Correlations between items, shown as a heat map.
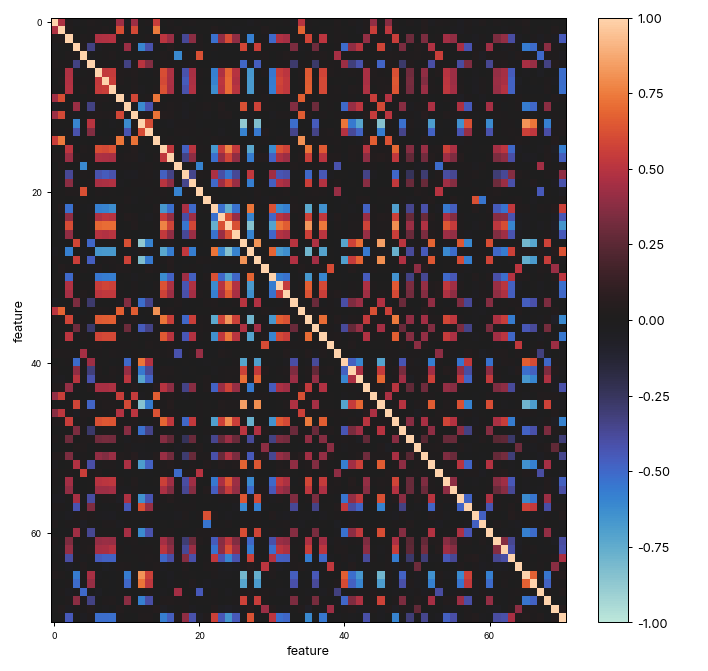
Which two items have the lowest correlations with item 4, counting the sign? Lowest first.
17, 67
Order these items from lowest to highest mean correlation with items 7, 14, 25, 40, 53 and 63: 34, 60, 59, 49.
60, 59, 49, 34
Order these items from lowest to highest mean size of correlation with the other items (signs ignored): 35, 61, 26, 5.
5, 61, 26, 35
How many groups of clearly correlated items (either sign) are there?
6
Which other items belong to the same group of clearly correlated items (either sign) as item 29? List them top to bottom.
38, 50, 64, 69
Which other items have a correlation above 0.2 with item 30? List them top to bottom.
18, 22, 27, 63, 70
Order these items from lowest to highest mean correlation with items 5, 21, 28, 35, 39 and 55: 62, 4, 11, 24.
11, 4, 62, 24
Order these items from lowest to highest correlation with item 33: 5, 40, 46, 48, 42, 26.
40, 5, 46, 48, 42, 26
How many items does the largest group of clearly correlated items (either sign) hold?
28
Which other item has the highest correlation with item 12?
65
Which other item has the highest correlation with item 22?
27
